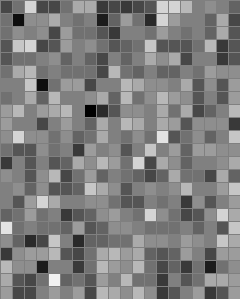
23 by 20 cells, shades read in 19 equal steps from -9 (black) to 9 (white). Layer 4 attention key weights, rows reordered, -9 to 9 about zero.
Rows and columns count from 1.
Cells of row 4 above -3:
11
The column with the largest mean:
20
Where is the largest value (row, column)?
22, 5
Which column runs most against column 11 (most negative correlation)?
8
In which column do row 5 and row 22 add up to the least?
16
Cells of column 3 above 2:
5
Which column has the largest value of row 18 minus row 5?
1
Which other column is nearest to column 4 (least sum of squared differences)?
17
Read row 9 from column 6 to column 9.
4 0 -9 -6
